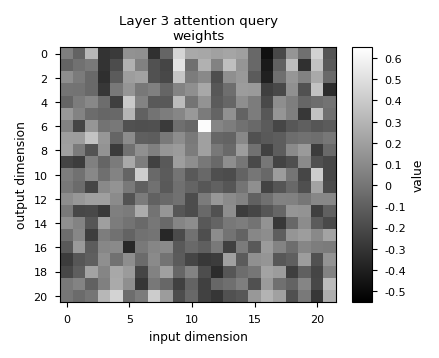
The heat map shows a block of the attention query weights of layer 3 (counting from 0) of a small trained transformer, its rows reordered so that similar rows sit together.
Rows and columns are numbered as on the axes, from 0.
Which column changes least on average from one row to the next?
16
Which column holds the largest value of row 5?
20
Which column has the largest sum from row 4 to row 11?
11
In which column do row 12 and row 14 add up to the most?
3
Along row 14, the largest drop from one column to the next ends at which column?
17
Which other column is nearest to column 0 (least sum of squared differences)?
1
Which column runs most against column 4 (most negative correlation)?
9
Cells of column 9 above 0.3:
4
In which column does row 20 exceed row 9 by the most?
7
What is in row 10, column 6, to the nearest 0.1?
0.4
